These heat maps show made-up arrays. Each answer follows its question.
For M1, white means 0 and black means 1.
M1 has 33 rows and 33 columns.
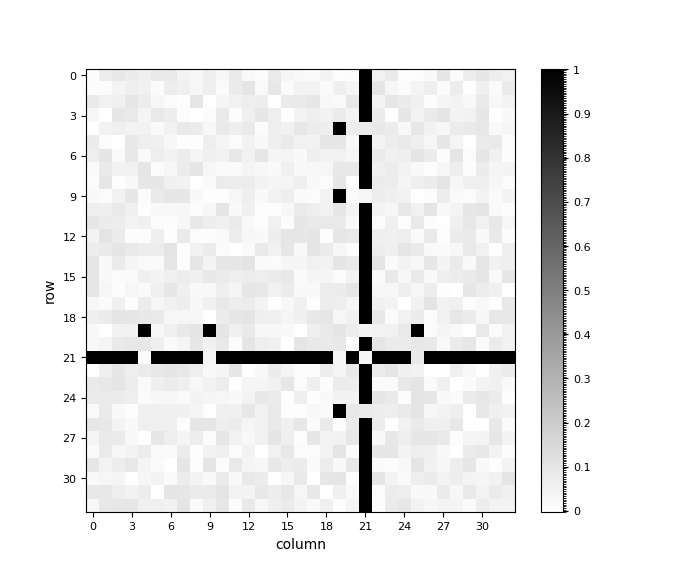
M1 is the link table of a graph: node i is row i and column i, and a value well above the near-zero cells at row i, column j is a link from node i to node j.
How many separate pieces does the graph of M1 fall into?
2
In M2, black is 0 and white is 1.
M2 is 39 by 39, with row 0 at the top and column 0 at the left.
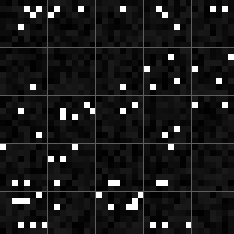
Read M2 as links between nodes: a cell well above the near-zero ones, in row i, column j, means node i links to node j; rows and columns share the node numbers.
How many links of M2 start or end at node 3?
4
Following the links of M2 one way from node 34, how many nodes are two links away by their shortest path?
9
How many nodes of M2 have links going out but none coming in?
6
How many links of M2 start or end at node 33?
4
